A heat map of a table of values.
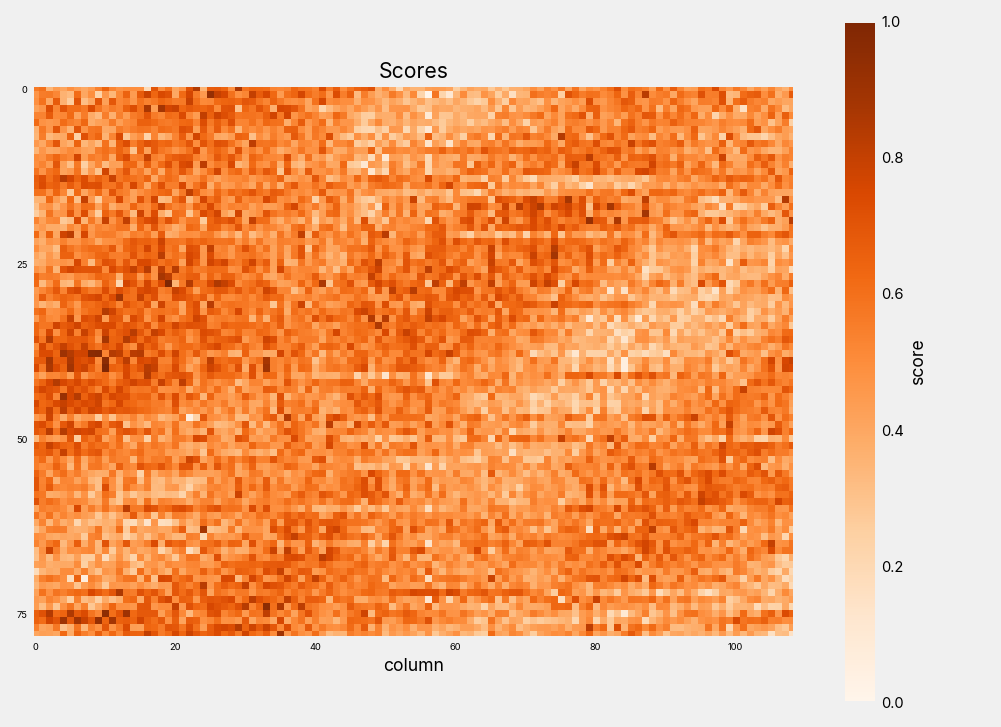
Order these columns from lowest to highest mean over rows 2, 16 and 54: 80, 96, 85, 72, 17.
96, 72, 80, 85, 17
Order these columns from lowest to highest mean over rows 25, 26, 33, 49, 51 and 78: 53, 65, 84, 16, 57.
84, 57, 65, 53, 16
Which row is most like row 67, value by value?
64
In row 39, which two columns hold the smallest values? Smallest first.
84, 82
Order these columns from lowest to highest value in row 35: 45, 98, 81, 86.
98, 81, 86, 45
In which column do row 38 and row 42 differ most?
56
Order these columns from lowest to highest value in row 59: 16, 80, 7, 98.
80, 7, 16, 98
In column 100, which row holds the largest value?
76
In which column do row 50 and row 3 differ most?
16
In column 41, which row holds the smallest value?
3
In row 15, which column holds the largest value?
22
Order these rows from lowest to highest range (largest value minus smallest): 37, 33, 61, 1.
61, 37, 33, 1
